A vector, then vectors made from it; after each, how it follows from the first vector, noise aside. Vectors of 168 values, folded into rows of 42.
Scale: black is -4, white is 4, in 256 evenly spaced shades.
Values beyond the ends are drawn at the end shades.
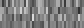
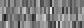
reversed.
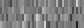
wrapped around, partly zeroed.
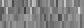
negated, partly zeroed.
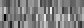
reversed.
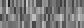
sign-scrambled.
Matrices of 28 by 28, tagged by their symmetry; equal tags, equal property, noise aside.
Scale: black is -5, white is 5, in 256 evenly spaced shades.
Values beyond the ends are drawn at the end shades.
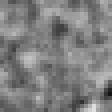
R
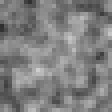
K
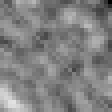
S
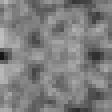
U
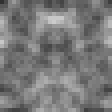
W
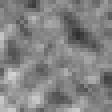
S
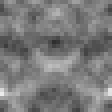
W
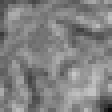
K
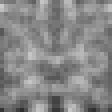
W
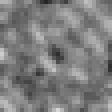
S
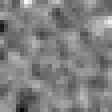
R
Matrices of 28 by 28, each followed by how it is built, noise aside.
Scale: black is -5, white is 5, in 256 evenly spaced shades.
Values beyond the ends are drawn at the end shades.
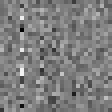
uneven columns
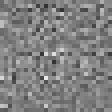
low rank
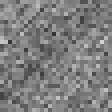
Hankel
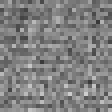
blocks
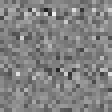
uneven rows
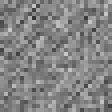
Hankel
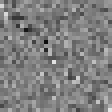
banded
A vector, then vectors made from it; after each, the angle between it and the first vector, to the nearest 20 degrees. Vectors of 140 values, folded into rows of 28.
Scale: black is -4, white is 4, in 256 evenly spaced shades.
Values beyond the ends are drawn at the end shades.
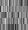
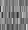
60 degrees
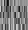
120 degrees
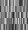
40 degrees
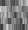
100 degrees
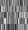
40 degrees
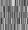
80 degrees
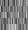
140 degrees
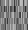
120 degrees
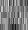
40 degrees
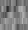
80 degrees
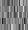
120 degrees
